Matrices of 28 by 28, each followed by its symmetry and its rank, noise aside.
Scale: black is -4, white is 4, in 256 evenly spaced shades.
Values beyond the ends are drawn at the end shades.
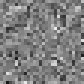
no symmetry, rank five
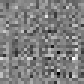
no symmetry, rank five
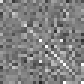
symmetric, rank five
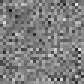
symmetric, rank seven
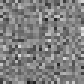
antisymmetric, rank six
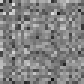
symmetric, rank five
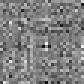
antisymmetric, rank six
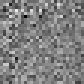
no symmetry, rank seven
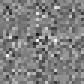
no symmetry, rank five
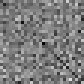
symmetric, rank six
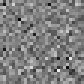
symmetric, rank seven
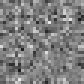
antisymmetric, rank six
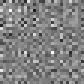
symmetric, rank five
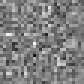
no symmetry, rank six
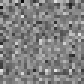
no symmetry, rank five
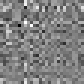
no symmetry, rank five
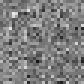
symmetric, rank five
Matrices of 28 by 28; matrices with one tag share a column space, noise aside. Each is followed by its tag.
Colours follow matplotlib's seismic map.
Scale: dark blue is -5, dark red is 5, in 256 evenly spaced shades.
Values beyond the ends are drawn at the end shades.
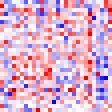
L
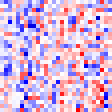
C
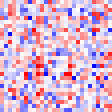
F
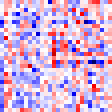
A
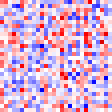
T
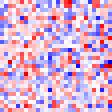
T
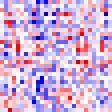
A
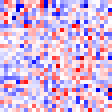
L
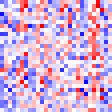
L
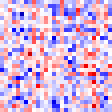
F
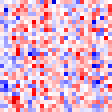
F
